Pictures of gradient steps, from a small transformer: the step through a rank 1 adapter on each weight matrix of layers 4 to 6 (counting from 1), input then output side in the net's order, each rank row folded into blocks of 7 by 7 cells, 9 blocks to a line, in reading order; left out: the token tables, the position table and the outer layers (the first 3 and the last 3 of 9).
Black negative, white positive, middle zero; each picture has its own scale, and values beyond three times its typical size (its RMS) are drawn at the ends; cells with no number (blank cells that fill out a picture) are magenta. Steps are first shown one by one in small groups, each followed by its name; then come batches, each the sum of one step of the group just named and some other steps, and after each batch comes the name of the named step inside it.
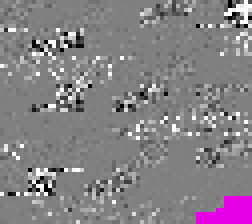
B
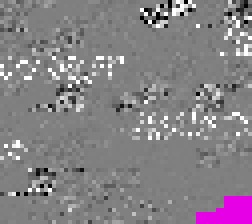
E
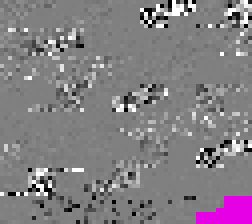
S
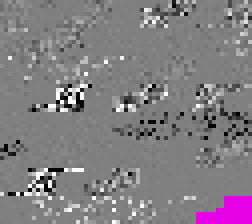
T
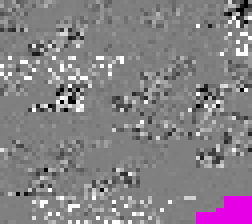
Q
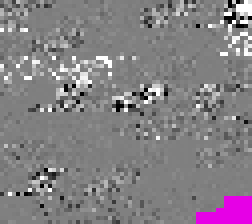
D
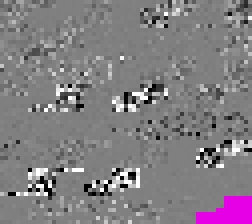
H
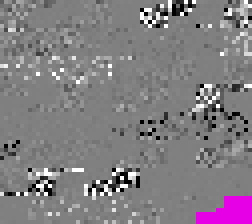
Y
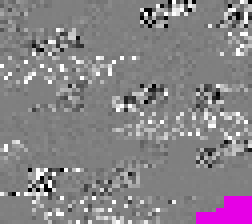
S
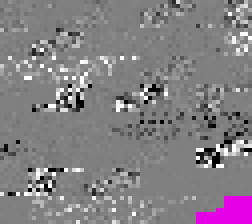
T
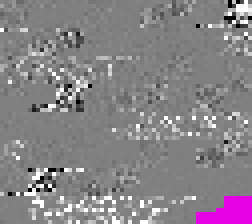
B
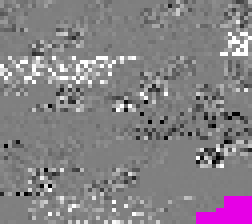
Q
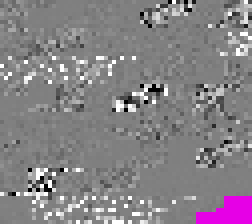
S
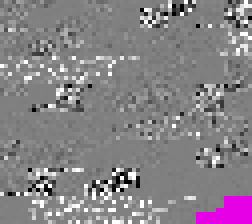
Y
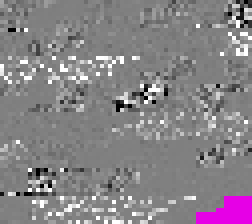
Q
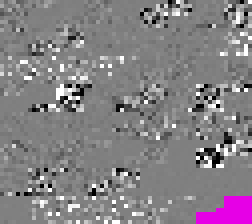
Q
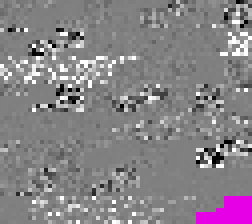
Q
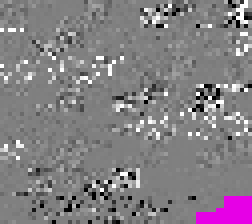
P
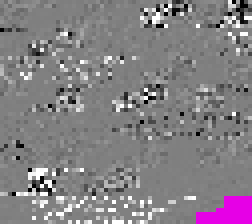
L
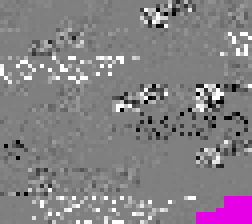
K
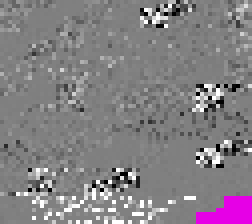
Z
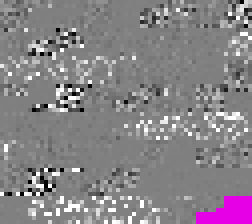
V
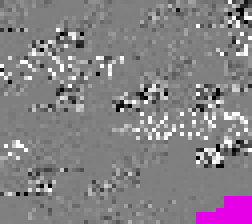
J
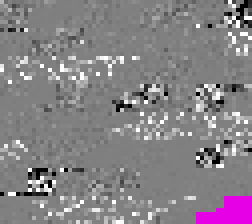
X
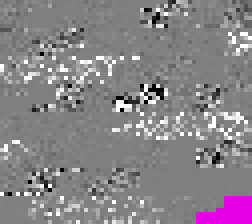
V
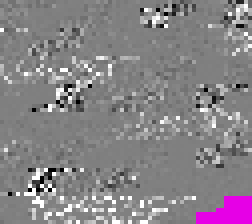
Z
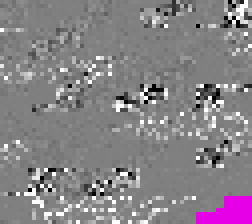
P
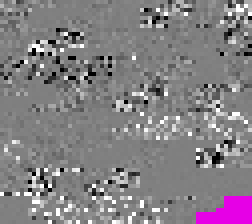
V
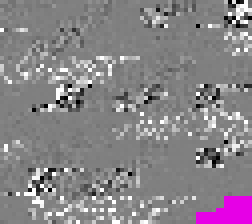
P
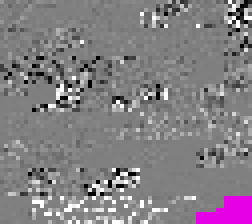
X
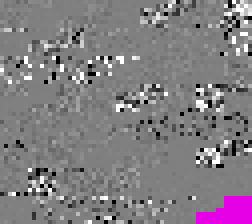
K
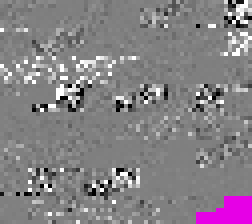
P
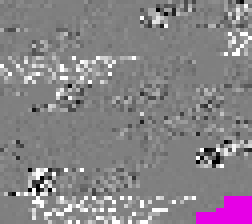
L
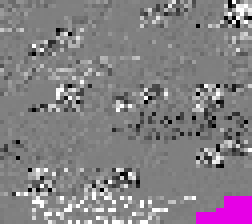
Z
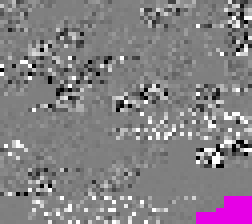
J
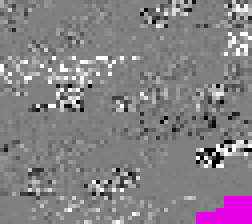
X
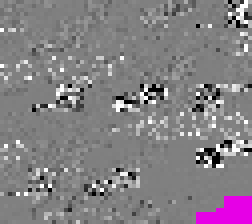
P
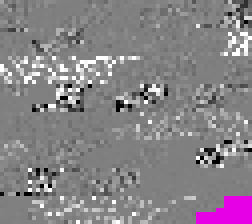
X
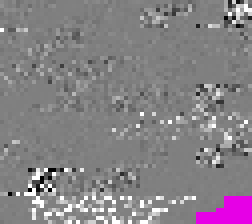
Z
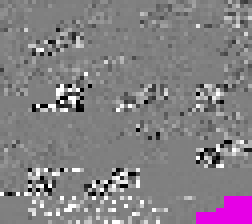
V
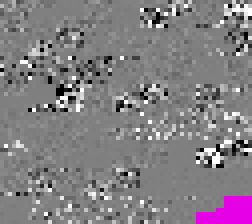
J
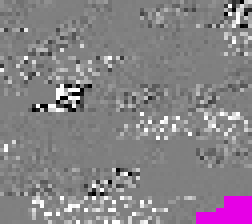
V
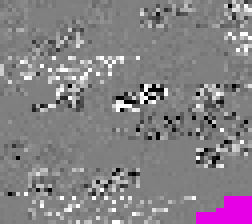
K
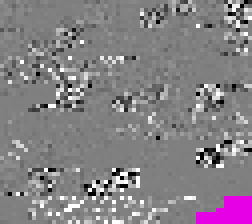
X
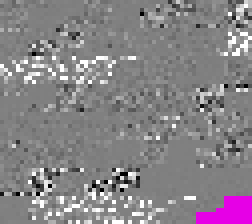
Z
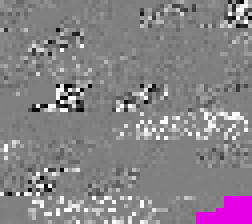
V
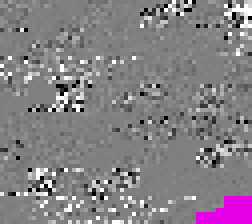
L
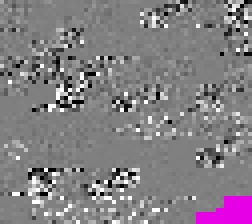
X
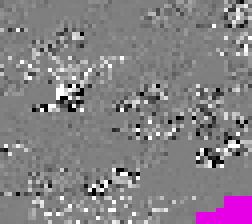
J
